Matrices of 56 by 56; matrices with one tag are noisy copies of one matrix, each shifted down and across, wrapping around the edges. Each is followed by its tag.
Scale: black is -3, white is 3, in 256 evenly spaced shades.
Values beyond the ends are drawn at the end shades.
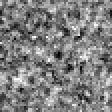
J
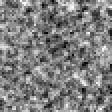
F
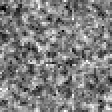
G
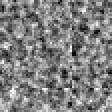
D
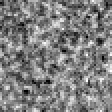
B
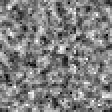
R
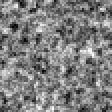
J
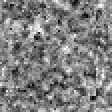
J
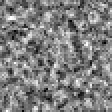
R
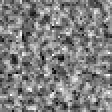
D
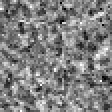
G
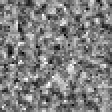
D
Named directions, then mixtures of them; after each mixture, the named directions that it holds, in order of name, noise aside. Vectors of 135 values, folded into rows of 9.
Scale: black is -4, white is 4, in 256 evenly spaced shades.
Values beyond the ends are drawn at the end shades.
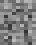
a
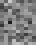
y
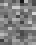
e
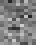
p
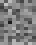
y.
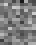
e.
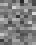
e.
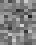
a, p.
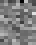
e, p.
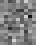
a, p.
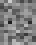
y.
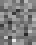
a, y.
